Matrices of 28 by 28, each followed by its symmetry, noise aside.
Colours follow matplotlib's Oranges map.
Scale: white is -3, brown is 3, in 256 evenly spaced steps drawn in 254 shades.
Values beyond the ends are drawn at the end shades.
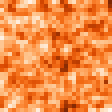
no symmetry.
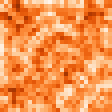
symmetric.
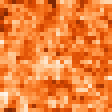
no symmetry.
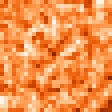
symmetric.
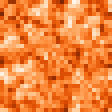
symmetric.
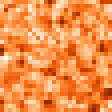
symmetric.
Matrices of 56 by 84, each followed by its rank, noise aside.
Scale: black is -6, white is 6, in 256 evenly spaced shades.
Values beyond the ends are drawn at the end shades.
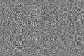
seven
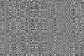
five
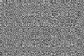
six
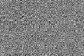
eight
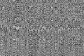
seven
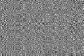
seven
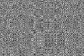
six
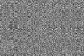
eight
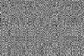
seven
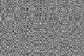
six
